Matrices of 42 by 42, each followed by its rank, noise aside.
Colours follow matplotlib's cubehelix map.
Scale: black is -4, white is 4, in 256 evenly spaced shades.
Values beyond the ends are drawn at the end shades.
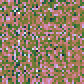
eight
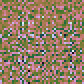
six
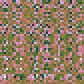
four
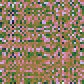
four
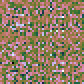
six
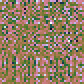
six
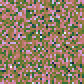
twelve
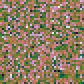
eight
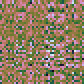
four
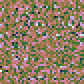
eight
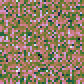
twelve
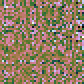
four
